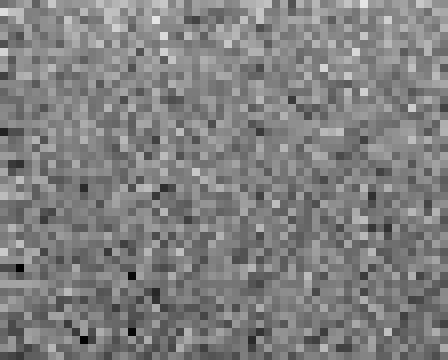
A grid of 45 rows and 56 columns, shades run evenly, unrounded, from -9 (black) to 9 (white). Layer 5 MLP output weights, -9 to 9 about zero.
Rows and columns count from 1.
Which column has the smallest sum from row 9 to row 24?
2
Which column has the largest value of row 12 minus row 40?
46
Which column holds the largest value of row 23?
3
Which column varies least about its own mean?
35
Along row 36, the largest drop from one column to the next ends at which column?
40
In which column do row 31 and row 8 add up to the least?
21
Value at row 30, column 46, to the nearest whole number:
4
